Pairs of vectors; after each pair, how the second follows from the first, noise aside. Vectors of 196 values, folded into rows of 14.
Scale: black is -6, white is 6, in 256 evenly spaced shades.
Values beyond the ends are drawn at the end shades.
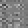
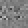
wrapped around, negated, partly zeroed.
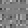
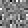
negated, scaled up.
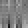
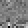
sign-scrambled.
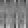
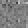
wrapped around, partly zeroed.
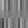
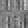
reversed, negated.
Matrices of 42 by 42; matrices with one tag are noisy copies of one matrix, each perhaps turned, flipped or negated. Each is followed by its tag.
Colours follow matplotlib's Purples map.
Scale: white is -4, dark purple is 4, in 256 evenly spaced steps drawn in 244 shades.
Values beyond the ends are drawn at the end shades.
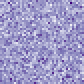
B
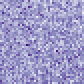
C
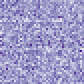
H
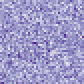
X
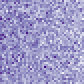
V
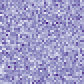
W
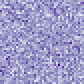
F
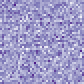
H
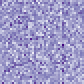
H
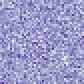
X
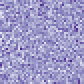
W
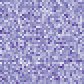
H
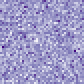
F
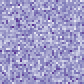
X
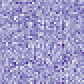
H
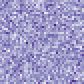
F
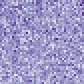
C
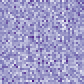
H
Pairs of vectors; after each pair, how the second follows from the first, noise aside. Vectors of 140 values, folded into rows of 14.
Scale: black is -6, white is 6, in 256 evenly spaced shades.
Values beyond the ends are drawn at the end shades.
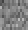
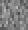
shuffled.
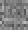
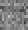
reversed, negated.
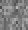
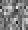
scaled up.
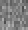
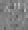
reversed, partly zeroed.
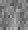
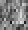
wrapped around, scaled up.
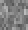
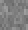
shrunk.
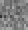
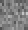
reversed, negated.
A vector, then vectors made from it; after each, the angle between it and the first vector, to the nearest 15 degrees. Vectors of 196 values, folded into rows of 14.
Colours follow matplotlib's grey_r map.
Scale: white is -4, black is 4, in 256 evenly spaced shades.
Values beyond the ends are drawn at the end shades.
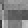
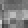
150 degrees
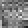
135 degrees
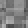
75 degrees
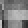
165 degrees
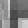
60 degrees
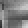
45 degrees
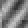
105 degrees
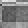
75 degrees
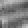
75 degrees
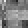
150 degrees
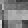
165 degrees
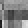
15 degrees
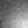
90 degrees
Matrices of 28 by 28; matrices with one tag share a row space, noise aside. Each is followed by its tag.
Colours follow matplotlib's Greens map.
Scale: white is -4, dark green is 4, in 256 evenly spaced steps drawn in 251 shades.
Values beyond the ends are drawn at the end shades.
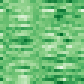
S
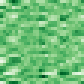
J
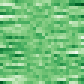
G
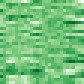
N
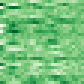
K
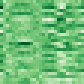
S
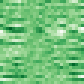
G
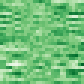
G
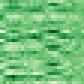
K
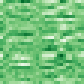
S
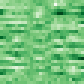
G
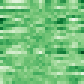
G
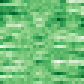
G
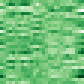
N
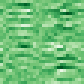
S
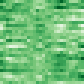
G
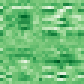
S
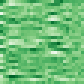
K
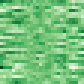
G
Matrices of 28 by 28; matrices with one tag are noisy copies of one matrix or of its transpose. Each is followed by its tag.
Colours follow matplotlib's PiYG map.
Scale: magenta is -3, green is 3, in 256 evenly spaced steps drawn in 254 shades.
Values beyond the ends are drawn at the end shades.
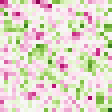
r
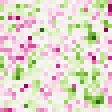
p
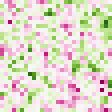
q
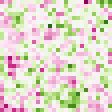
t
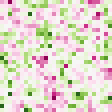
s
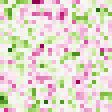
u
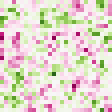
u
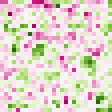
r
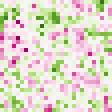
u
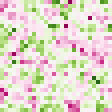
s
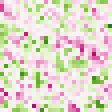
s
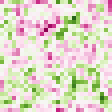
p
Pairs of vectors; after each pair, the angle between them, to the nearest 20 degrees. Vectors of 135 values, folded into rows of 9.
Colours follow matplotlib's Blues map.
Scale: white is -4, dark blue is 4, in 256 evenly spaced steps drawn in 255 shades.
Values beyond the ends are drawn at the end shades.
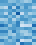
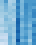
80 degrees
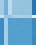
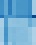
160 degrees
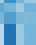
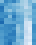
60 degrees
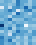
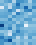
20 degrees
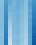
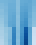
120 degrees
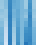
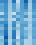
140 degrees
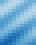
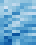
40 degrees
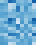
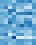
100 degrees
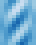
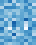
80 degrees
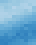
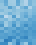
40 degrees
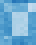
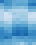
100 degrees
